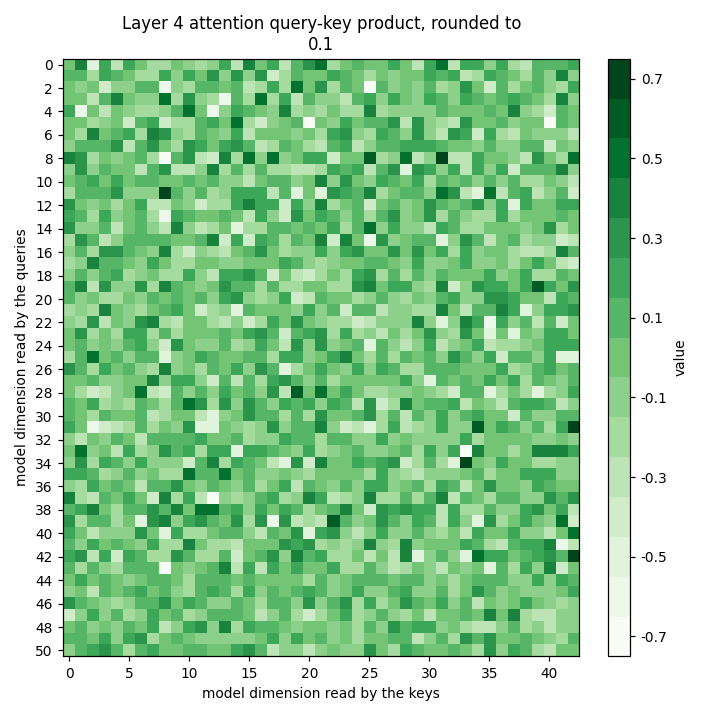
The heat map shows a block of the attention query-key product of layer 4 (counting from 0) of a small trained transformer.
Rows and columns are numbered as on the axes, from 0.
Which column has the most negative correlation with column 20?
14
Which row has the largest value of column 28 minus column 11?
8
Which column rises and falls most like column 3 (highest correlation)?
24
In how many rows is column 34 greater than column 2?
24
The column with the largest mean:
21
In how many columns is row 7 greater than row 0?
19
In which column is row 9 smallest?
28
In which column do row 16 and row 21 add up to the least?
38
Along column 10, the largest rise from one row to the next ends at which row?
35
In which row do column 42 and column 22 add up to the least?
15
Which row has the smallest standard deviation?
44
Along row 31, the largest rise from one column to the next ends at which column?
34
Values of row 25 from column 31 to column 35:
-0.1 0.3 0.1 -0.1 0.2
